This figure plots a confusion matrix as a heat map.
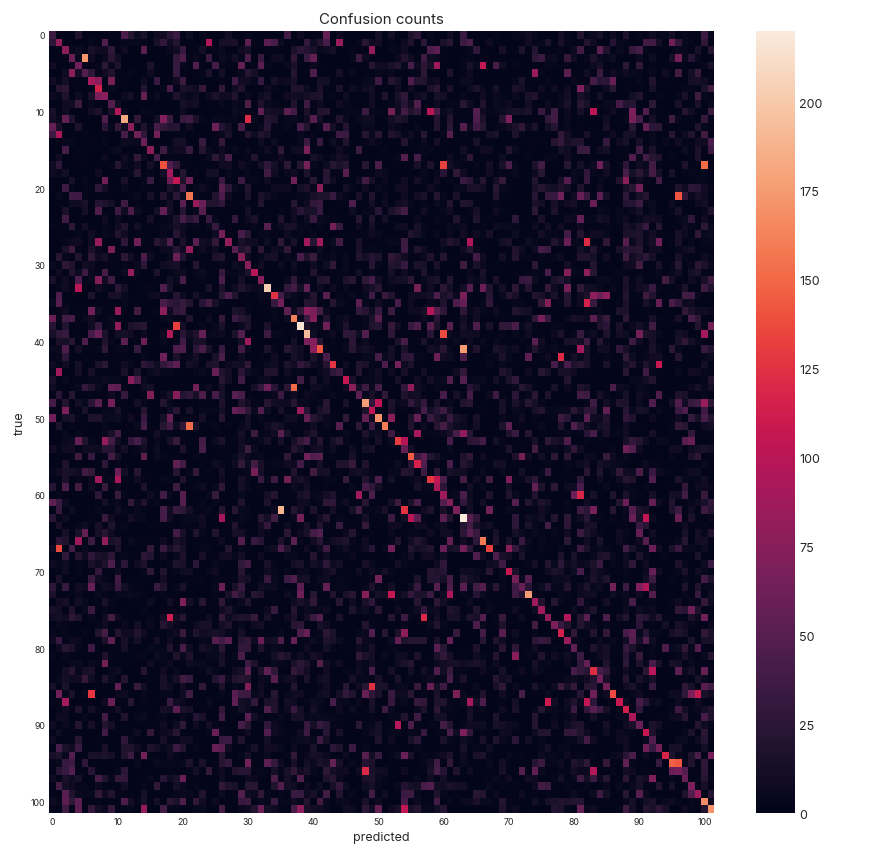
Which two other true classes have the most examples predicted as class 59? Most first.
58, 4
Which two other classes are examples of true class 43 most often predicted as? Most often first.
93, 53
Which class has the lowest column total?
94
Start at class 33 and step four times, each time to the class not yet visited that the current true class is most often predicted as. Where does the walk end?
7
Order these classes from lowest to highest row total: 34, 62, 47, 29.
29, 47, 62, 34
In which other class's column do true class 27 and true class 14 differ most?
82
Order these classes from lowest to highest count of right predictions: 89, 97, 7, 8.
97, 8, 89, 7
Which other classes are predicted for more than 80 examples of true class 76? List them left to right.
18, 57, 79
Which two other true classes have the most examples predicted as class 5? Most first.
3, 65
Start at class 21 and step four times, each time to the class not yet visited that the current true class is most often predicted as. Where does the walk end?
52
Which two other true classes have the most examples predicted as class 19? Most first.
38, 47
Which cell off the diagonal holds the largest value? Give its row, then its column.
62, 35
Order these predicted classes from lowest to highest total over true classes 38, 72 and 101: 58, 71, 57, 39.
57, 39, 58, 71
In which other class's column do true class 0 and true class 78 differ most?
54
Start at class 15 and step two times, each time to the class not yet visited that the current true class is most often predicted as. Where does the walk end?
60
